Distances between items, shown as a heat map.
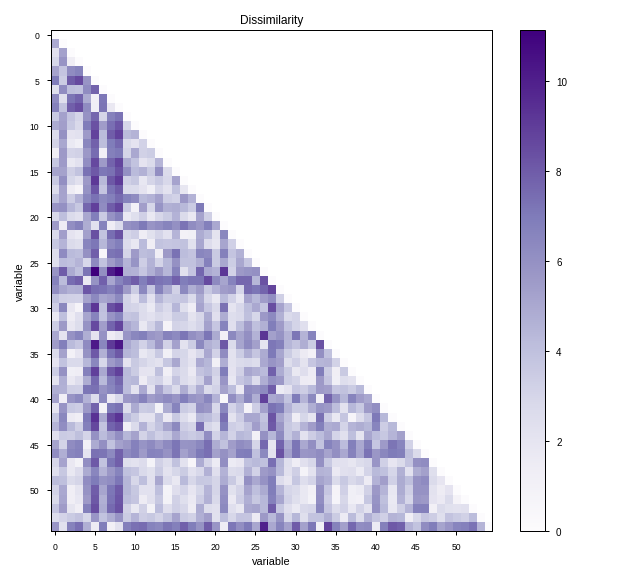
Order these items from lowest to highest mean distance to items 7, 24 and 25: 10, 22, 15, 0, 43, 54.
0, 54, 22, 43, 10, 15
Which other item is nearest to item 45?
4
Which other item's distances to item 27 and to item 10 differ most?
19
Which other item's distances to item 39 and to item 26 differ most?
28
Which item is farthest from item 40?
26
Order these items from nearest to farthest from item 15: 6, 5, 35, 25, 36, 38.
35, 38, 36, 25, 6, 5
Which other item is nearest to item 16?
22
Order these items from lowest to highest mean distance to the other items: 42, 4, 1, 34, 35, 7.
35, 42, 1, 34, 4, 7
